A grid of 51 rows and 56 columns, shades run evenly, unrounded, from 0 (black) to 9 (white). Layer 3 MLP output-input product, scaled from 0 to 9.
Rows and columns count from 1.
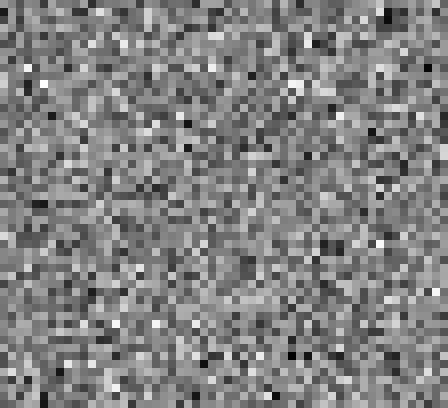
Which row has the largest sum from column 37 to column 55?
48
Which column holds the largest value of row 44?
43
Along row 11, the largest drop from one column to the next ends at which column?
39
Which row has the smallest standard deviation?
8
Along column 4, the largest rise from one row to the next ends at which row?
9
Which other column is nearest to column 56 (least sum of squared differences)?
21
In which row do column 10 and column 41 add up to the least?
31
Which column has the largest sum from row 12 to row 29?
12
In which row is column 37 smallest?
45
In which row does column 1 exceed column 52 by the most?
30
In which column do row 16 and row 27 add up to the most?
20
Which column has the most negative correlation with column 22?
25
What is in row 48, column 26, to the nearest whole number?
5
